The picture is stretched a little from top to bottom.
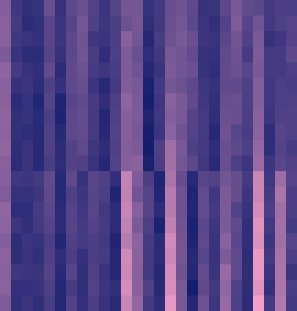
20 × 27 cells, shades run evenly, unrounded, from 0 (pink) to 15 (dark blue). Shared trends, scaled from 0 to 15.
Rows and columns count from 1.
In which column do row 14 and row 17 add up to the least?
24
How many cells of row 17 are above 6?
23
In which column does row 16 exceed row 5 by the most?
18
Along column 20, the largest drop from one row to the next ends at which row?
12
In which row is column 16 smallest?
20
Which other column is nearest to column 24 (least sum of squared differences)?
16
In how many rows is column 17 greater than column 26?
9
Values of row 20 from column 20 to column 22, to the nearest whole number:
12 6 11
